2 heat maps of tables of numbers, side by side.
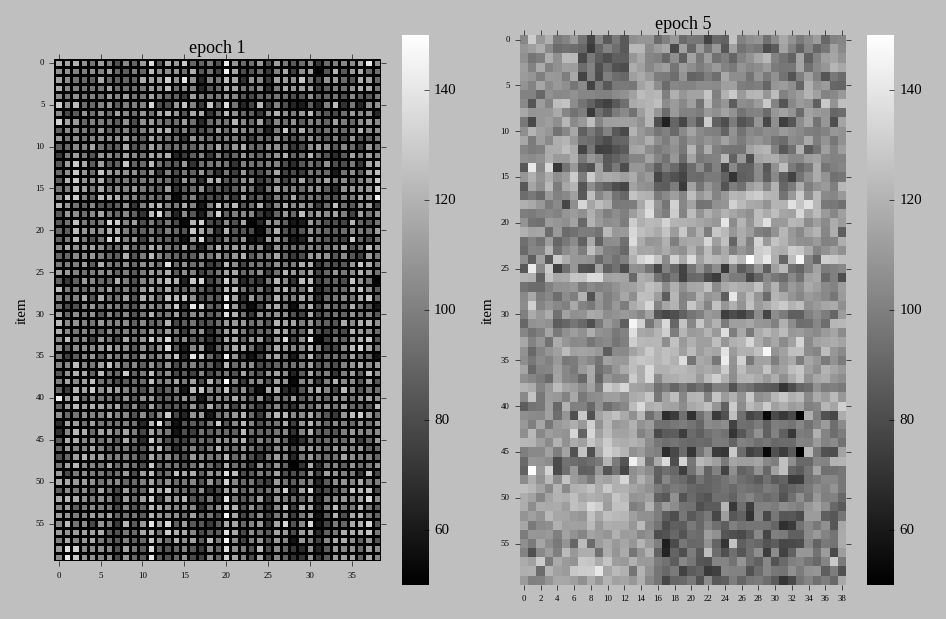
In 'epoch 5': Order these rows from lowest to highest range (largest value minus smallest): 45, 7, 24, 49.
49, 7, 24, 45
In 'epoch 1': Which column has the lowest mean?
28
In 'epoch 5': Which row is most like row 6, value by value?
27
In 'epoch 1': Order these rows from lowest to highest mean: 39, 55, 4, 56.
4, 39, 55, 56
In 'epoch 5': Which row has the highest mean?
24
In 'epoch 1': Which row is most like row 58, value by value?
59
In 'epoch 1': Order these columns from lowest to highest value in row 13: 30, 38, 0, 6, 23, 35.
23, 0, 30, 35, 6, 38
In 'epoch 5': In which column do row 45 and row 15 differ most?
25
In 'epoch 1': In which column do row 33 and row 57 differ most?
18
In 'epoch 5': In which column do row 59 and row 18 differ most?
32
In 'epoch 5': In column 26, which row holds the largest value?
35
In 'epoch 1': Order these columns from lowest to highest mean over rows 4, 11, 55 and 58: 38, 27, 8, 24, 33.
33, 38, 24, 27, 8
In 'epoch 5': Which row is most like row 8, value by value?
5
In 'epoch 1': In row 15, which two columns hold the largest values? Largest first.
38, 2
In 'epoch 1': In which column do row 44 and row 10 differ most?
14
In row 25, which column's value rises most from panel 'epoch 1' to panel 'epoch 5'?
31
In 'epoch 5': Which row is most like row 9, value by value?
56
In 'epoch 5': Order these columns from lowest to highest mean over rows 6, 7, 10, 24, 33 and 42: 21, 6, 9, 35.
9, 35, 21, 6
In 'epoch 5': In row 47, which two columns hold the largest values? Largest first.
1, 3
